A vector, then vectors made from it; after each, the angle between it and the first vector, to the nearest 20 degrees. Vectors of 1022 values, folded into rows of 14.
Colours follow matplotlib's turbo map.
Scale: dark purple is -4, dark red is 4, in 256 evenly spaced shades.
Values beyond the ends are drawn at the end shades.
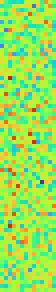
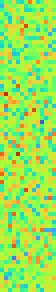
60 degrees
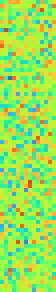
140 degrees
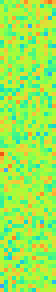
80 degrees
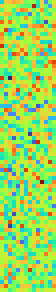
160 degrees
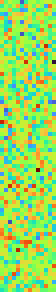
60 degrees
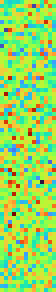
20 degrees
